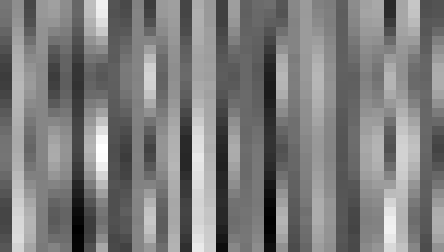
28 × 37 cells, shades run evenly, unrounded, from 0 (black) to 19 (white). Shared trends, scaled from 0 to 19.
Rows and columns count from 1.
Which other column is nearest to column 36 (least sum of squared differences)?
29
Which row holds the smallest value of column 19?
28
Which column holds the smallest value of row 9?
23
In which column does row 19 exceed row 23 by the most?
9
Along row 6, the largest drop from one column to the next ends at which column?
19
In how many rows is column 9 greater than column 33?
15
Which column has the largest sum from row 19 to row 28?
17
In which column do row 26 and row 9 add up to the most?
33
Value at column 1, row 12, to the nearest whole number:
6
